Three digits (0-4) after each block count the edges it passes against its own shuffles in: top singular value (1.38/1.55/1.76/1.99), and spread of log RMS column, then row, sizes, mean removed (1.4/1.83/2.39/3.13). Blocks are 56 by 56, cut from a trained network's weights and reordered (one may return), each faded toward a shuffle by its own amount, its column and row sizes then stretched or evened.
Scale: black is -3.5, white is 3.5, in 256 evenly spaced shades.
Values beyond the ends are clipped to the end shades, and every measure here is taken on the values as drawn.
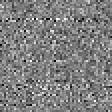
2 0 3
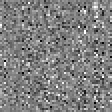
2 3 1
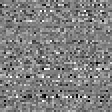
0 0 4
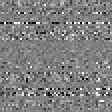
1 0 4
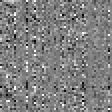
0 4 1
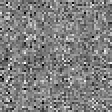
1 3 1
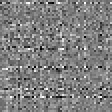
3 2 3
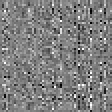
4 4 1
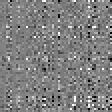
4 4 3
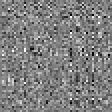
4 3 2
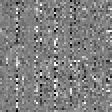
0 4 1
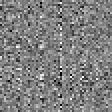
3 3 1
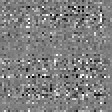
0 3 4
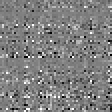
0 3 4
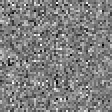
2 2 1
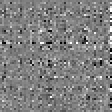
3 3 3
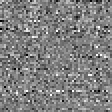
0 1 3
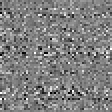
2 2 4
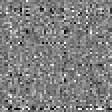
3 2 3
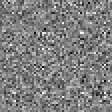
2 1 2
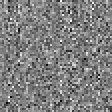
2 2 0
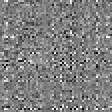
4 3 3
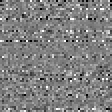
1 1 4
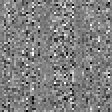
2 4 0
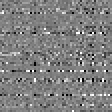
3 1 4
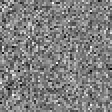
1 1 0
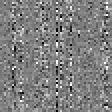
2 4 0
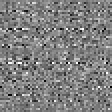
4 0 4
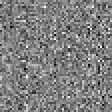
1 2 1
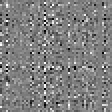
2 4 3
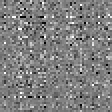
1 3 3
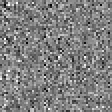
1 2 0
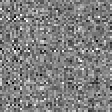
3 2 2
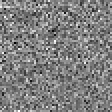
1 1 0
